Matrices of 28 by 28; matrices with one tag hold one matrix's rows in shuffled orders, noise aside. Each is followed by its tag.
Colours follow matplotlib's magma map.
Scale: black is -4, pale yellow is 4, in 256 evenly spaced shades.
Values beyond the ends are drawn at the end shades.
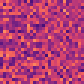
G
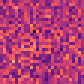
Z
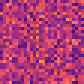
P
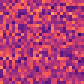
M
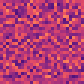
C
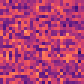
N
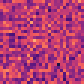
G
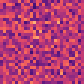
Z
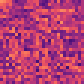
N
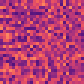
G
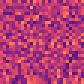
C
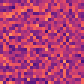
G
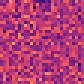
Z
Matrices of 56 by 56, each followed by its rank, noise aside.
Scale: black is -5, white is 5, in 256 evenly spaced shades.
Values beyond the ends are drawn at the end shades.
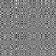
three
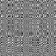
three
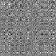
six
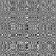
three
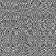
six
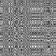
three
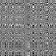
three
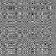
four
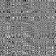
six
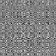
four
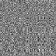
six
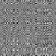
four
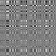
one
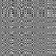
two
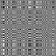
one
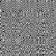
six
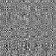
six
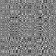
four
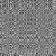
four
